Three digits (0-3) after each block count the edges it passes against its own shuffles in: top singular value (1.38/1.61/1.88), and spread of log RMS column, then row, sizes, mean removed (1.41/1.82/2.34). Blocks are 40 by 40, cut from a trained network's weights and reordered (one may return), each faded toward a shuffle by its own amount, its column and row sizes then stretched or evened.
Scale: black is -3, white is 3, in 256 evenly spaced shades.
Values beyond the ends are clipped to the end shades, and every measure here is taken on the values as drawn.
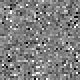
0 1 1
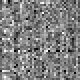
1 0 1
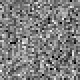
0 0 0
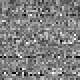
0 0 3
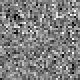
1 1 1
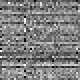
3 1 1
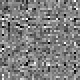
2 3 1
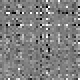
1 3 2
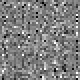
0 3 1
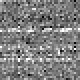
2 2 2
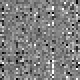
1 3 0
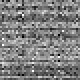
3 1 0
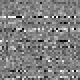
3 0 3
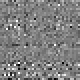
0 2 3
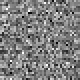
2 1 0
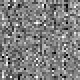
0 2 1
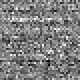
1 0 1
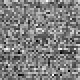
0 0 1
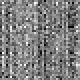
3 2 1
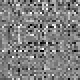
2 2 3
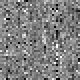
0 3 0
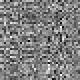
3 2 0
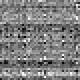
3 2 2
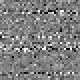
2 0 3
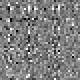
2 2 1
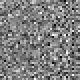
2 2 0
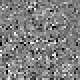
0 1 1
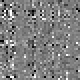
1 3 1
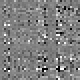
0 3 3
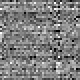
2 2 1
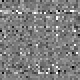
0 0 3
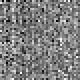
1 1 1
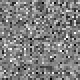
1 0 1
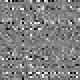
2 2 3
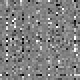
1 3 1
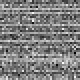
3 0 0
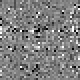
1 2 2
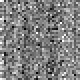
1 1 0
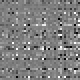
0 3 3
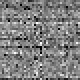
2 2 1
